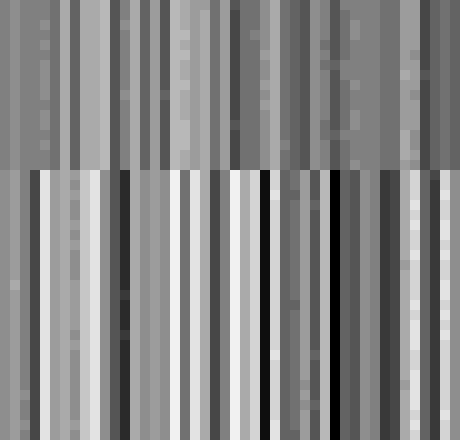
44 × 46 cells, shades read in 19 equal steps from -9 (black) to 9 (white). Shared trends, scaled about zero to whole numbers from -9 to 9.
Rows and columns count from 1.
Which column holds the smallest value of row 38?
34
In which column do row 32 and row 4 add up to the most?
18
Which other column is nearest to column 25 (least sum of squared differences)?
6
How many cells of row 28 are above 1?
20
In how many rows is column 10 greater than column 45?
35
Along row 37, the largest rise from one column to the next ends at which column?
28
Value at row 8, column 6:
-1
